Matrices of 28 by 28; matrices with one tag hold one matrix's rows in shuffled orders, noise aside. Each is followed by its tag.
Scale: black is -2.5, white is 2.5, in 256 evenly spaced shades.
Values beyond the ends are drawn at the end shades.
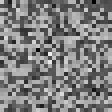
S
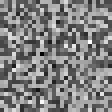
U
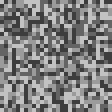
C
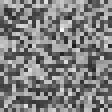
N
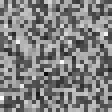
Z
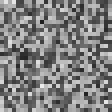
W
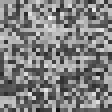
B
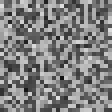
W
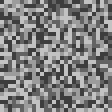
Z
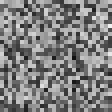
C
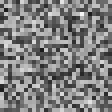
Z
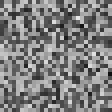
C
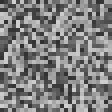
U
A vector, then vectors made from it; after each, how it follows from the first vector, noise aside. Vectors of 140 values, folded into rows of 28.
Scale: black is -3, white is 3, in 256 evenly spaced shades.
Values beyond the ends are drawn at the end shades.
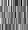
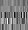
wrapped around, negated, partly zeroed.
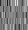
negated, partly zeroed.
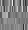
wrapped around, negated, partly zeroed.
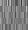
shrunk.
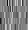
negated, partly zeroed.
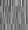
negated, shrunk.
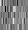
wrapped around, negated, partly zeroed.
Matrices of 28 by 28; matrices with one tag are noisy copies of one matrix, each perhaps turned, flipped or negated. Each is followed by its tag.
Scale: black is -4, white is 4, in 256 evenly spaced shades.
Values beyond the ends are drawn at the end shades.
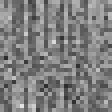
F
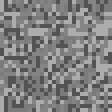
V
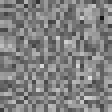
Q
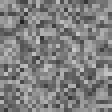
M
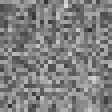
V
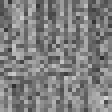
F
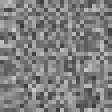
Q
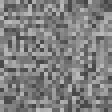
V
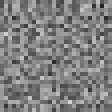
Q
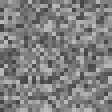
M
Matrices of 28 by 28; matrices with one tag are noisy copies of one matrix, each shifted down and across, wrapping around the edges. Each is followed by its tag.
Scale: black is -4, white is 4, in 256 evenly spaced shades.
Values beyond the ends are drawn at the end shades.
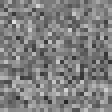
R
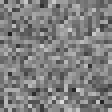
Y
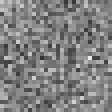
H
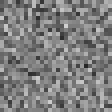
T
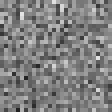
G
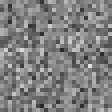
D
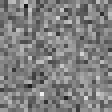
H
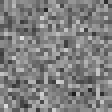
Y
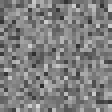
D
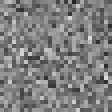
T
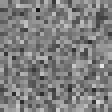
G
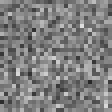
G
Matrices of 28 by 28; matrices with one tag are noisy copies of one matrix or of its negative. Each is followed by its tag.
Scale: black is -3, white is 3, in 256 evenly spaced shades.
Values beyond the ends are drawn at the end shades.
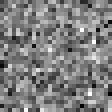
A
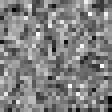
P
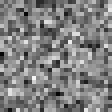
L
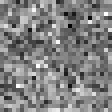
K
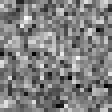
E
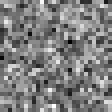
A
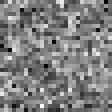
K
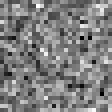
P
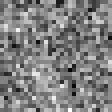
K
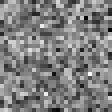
K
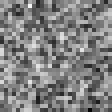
P
